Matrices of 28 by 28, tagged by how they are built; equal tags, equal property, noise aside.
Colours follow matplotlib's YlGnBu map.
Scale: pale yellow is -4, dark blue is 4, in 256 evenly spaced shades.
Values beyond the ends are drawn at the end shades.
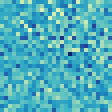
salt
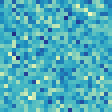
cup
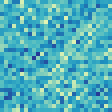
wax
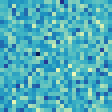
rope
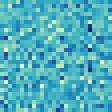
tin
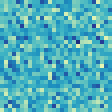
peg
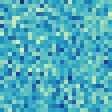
rope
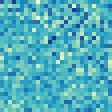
salt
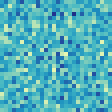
rope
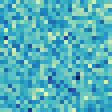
cup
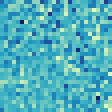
salt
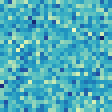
rope
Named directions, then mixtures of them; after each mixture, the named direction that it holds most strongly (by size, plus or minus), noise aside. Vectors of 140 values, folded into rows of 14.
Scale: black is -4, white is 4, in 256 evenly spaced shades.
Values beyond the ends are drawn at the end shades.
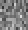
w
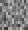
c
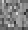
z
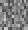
c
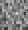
c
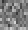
z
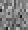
w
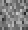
z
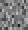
c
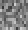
w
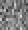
w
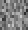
w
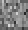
z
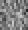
w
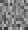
c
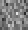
z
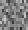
c
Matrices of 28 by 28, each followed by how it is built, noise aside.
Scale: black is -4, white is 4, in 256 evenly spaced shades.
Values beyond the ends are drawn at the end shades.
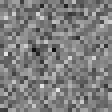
Hankel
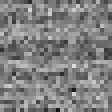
blocks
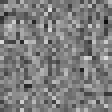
low rank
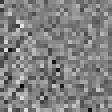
lower triangular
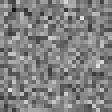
blocks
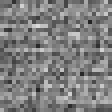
blocks
